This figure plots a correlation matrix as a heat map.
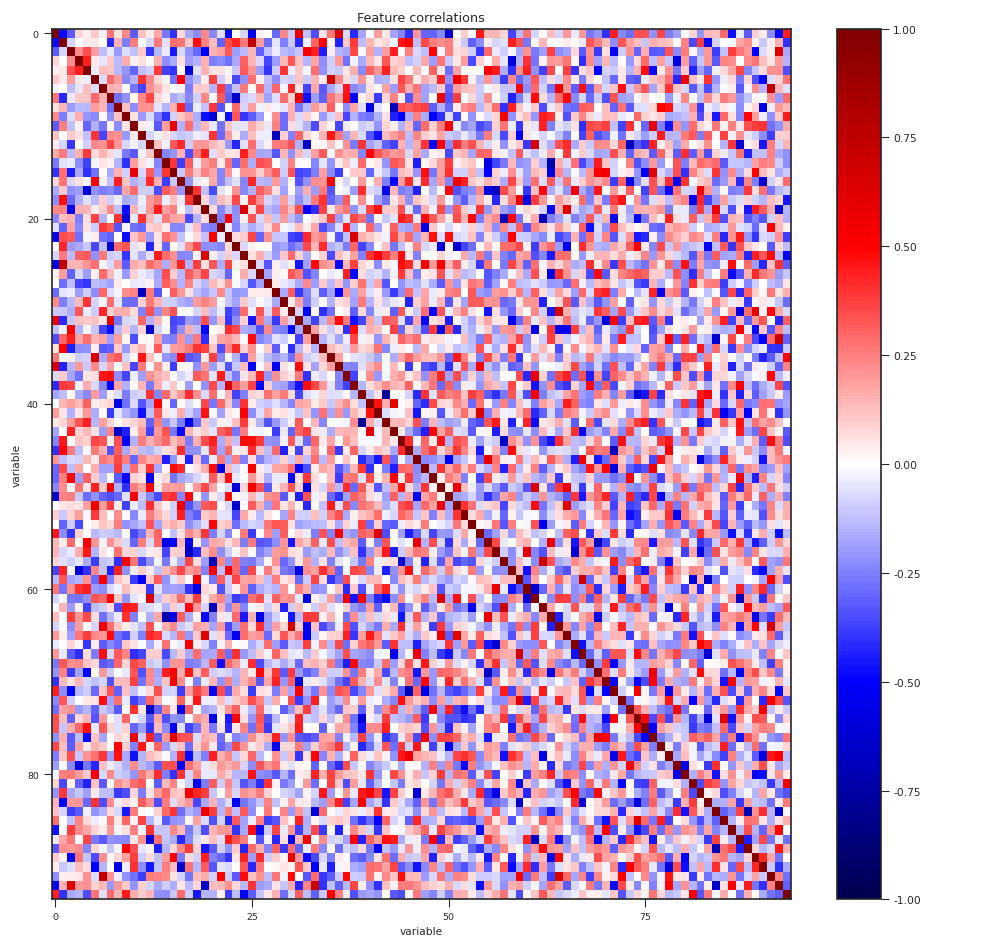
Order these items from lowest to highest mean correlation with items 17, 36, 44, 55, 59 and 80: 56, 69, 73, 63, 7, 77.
56, 73, 69, 7, 63, 77
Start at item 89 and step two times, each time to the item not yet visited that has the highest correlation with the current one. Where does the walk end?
64
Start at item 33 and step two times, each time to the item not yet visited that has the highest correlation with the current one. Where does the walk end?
2
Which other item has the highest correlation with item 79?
73
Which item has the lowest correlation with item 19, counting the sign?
92
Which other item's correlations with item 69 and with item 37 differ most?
55
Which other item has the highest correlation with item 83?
39
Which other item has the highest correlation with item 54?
41
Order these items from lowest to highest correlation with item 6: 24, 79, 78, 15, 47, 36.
47, 36, 15, 79, 24, 78
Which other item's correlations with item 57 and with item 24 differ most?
44
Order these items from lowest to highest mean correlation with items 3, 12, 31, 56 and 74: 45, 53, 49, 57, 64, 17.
17, 45, 53, 57, 49, 64
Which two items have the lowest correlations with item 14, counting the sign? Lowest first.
63, 55
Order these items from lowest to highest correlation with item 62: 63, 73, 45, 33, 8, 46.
8, 45, 33, 46, 63, 73
